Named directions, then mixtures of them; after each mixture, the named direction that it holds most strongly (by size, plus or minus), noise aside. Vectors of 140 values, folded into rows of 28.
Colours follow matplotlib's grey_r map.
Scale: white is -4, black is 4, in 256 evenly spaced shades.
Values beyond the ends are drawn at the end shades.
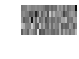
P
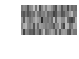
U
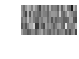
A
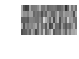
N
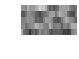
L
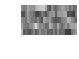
L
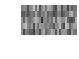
U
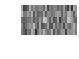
N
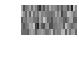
A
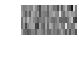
A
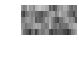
L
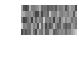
N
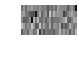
P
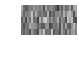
N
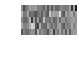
P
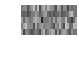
U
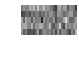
U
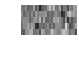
L
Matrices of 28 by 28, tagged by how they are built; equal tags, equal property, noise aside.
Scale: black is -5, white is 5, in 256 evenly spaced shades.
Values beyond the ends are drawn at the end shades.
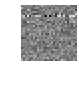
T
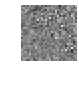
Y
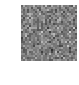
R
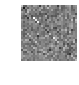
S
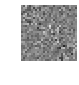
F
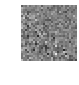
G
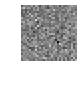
S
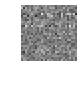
T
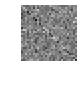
S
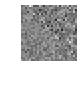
Y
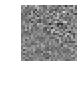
Y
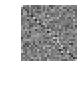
S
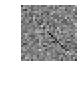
S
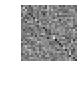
S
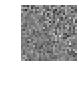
Y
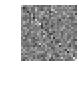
S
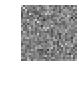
S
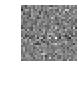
T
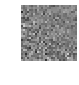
G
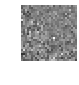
G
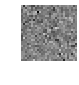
F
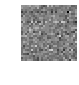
T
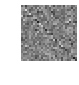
S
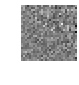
Y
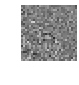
G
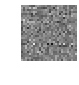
T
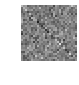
S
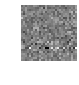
T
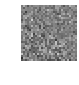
G
